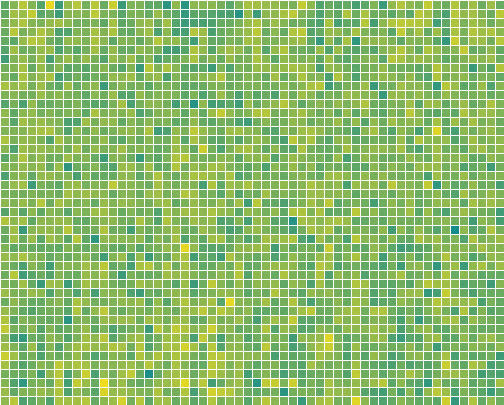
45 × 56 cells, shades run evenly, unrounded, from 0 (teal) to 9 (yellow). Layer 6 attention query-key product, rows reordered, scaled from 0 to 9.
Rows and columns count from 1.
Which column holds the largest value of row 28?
21
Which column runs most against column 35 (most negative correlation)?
51
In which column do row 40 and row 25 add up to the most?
1
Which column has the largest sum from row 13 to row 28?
22
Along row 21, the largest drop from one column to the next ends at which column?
49
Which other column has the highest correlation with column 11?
34
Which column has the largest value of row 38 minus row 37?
37
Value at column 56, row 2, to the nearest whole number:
7
